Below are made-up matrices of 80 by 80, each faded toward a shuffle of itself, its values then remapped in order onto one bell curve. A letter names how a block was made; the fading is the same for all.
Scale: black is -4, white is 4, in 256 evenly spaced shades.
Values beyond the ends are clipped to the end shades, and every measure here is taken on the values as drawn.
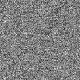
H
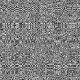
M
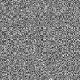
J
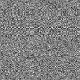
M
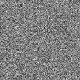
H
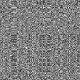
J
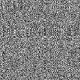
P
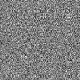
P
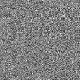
P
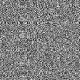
P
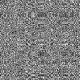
M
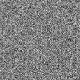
H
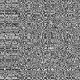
J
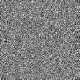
P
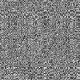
M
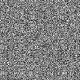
P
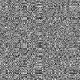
J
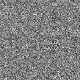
H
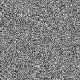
H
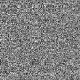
P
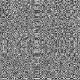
J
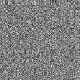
P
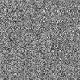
H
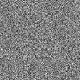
H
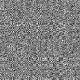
J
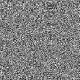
H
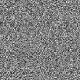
H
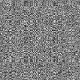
J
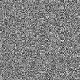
H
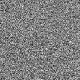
H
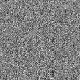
H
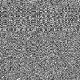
M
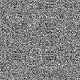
P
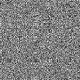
P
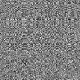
M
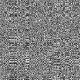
M
